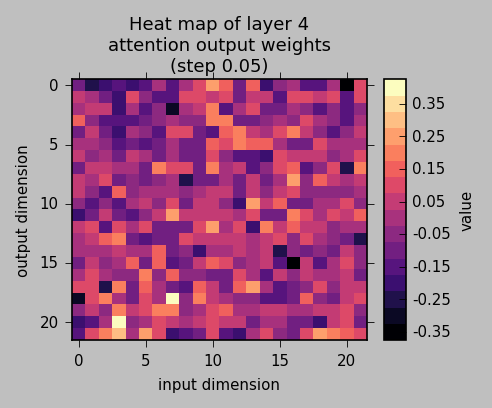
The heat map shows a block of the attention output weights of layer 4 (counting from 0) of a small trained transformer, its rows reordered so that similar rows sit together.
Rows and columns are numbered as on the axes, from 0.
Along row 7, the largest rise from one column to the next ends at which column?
21
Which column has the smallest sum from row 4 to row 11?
3
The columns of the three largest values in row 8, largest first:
16, 18, 2
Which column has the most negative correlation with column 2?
0
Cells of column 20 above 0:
10
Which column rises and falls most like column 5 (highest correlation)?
20
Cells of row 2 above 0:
5
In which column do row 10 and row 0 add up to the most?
13
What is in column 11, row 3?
0.2
